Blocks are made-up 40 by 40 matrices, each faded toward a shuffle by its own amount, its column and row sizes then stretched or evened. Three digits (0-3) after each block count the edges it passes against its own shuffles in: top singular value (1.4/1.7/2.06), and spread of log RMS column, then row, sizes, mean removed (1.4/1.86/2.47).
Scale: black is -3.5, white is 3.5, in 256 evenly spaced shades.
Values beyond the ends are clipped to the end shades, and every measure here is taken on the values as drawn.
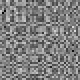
3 0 0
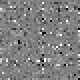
1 1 2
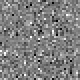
1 1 0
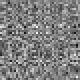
3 1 2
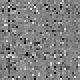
1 1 1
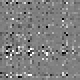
2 3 3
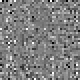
1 2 2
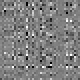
3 3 2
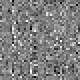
2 2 0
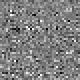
1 0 2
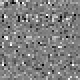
1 0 2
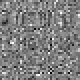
2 1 1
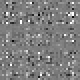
1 2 3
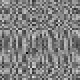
3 2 1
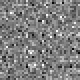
2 0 1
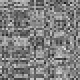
3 0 1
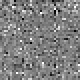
1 1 1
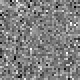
0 1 0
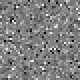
0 0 0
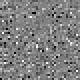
1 0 1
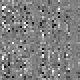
0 3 1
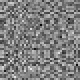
3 0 1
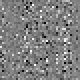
0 2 0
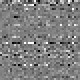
3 1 3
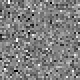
0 1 0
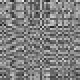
3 2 2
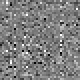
0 2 1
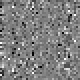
1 2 0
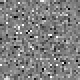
0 1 0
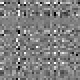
3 2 3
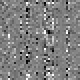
2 3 0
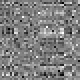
3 1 2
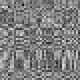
3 0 2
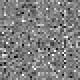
2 1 0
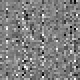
0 3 0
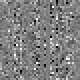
0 3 0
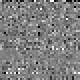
1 0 3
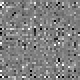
2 2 2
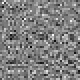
2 0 1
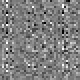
2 3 1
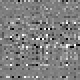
2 1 3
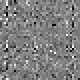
2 2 1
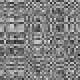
3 2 2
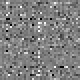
0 1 2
